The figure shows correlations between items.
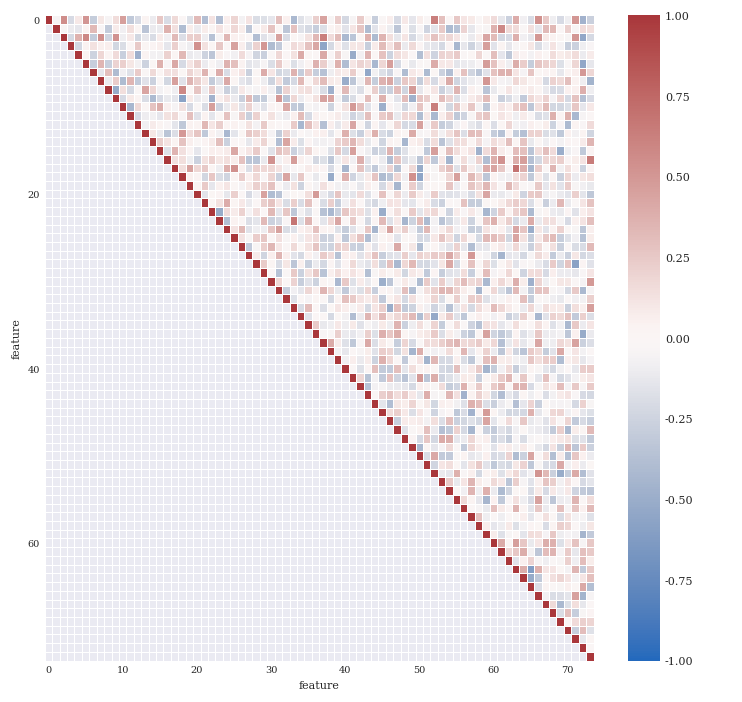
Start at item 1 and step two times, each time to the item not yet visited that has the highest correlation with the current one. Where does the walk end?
16
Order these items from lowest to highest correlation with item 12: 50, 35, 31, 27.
31, 27, 35, 50
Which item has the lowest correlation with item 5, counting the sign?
72
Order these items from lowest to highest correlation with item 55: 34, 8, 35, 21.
34, 21, 35, 8
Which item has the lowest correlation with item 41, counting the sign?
4
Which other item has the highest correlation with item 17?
63
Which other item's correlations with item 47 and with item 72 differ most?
36
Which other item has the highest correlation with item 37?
2
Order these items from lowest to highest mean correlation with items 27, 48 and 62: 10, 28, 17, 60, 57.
60, 17, 10, 28, 57
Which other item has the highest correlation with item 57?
27
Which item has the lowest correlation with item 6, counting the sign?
43
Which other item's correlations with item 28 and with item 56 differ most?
71
